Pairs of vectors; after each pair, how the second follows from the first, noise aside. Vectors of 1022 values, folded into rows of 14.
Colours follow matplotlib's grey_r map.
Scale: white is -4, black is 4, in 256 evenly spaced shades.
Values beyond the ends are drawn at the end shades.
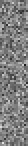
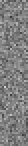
wrapped around, negated, shrunk.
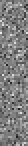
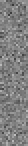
wrapped around, negated, shrunk.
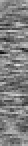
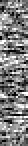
reversed, negated, scaled up.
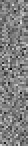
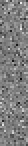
wrapped around, negated, partly zeroed.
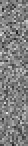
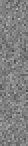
wrapped around, shrunk.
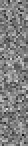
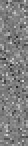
reversed, negated, partly zeroed.
